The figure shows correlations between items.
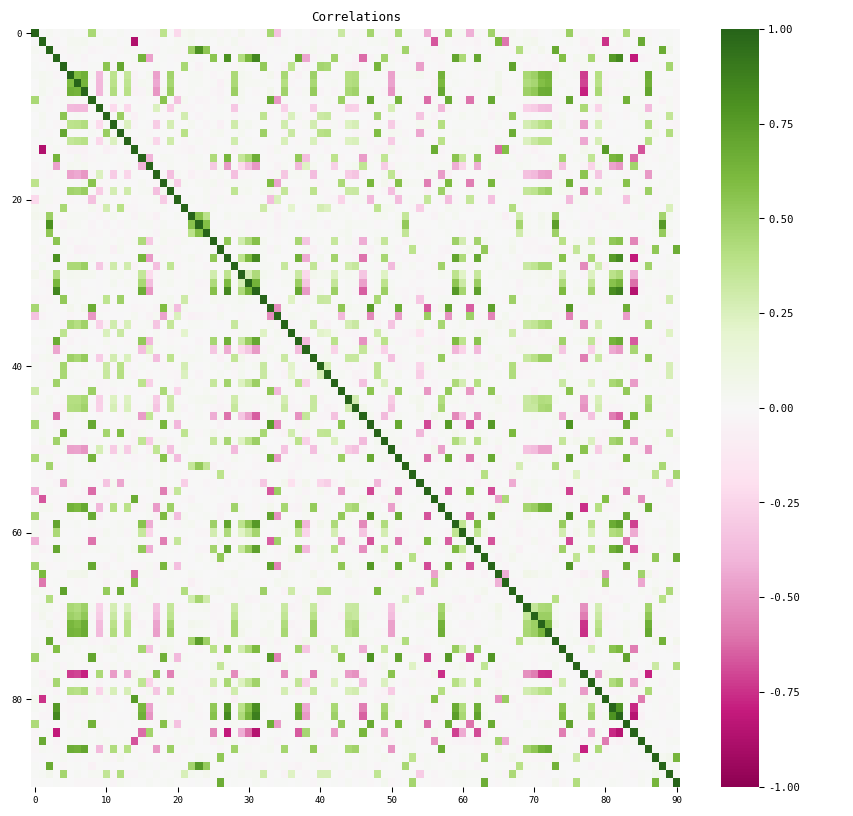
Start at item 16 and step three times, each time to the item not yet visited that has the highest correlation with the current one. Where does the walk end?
38
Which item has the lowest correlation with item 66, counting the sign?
1
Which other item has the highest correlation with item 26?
90
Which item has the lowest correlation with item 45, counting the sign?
77
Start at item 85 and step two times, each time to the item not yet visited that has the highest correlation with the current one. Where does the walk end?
65
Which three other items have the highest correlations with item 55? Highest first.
61, 34, 20
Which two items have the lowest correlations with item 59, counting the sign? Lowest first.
84, 46
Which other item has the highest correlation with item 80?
14
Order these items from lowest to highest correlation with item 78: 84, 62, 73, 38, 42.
84, 38, 73, 42, 62
